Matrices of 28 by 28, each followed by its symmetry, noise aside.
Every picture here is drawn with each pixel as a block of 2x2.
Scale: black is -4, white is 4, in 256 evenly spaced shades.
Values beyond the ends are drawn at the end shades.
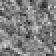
antisymmetric.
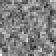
no symmetry.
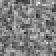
no symmetry.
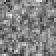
no symmetry.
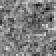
symmetric across the other diagonal.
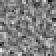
antisymmetric.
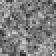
symmetric across the other diagonal.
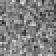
antisymmetric.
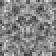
mirrored left to right.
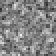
symmetric across the other diagonal.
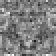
mirrored left to right.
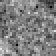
antisymmetric.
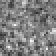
symmetric across the other diagonal.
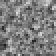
antisymmetric.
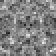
mirrored left to right.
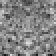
mirrored left to right.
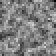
symmetric across the other diagonal.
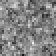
no symmetry.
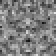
mirrored left to right.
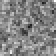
symmetric across the other diagonal.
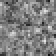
no symmetry.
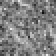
symmetric across the other diagonal.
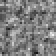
antisymmetric.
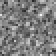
symmetric across the other diagonal.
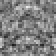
mirrored left to right.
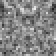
mirrored left to right.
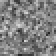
no symmetry.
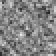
symmetric across the other diagonal.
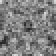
mirrored left to right.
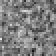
no symmetry.
